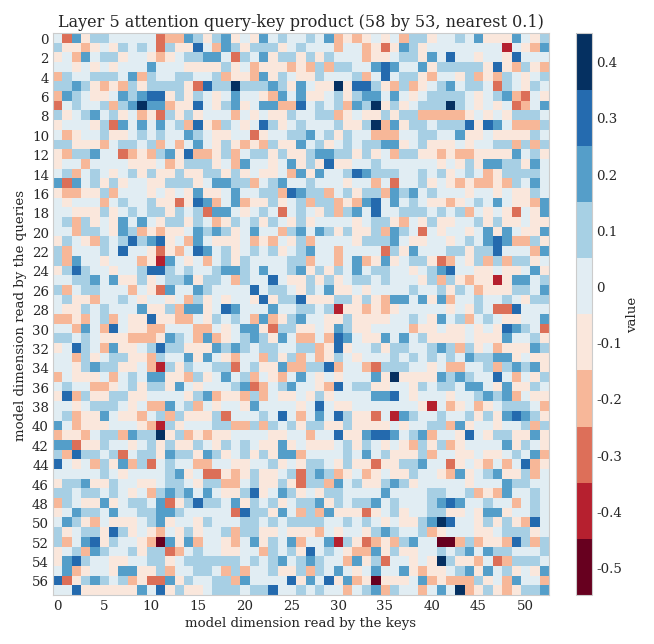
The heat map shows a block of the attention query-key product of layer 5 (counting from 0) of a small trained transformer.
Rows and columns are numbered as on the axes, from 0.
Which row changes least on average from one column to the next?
10
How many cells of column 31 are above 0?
20
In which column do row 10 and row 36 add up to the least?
21
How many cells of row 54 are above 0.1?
6
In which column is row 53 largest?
27
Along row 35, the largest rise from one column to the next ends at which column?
36
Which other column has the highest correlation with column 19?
26
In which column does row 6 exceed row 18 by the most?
24
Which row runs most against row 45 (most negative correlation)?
5
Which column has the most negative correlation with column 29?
30
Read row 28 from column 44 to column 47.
-0.1 0.1 0 -0.3
